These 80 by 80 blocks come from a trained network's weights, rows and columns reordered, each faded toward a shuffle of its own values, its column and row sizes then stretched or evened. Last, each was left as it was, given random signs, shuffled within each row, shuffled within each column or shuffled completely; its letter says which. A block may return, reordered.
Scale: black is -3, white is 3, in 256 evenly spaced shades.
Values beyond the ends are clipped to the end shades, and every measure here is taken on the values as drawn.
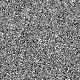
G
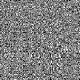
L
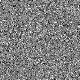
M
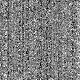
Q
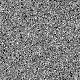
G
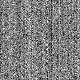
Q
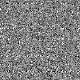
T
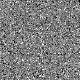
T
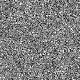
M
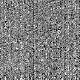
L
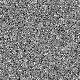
G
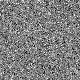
G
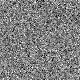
G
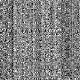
L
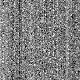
Q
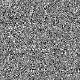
T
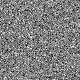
G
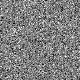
Q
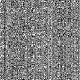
L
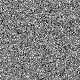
G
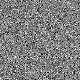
M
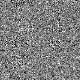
T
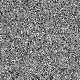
G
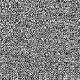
L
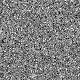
G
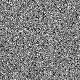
G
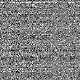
L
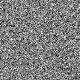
M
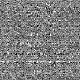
L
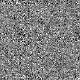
T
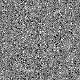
Q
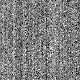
Q
